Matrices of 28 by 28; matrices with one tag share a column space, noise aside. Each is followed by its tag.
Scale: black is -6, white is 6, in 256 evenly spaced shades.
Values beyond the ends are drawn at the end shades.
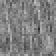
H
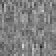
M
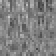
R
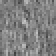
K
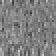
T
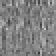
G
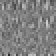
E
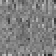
E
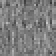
G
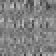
E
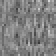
R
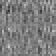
M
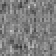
M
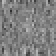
T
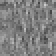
H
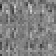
M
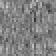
M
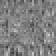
T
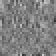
E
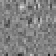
E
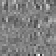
E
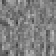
K
